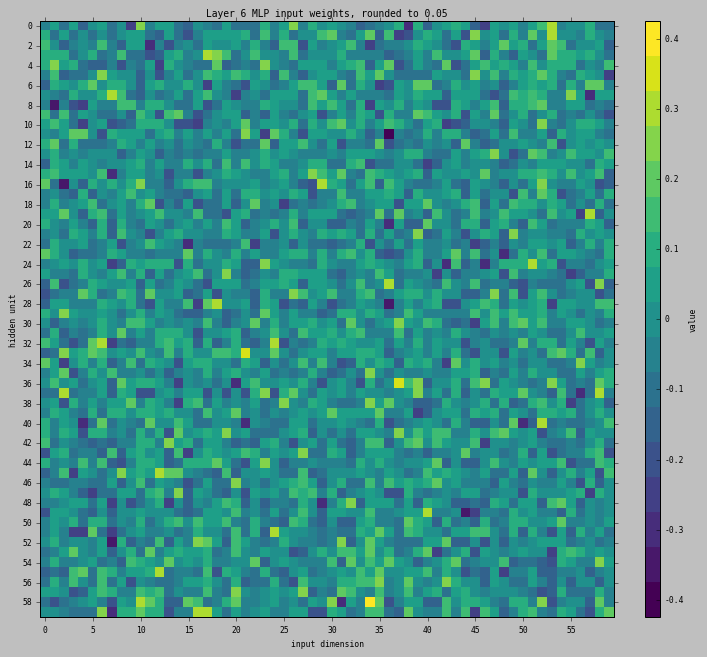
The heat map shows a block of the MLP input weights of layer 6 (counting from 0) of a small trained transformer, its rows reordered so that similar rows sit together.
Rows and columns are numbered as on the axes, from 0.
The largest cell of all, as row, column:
58, 34
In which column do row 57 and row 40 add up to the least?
4
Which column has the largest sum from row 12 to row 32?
52
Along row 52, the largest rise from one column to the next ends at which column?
8
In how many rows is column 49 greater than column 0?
30
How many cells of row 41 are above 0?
29
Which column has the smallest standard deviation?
33
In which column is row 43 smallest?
15
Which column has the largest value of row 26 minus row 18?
25
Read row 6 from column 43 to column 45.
0.1 0 0.05
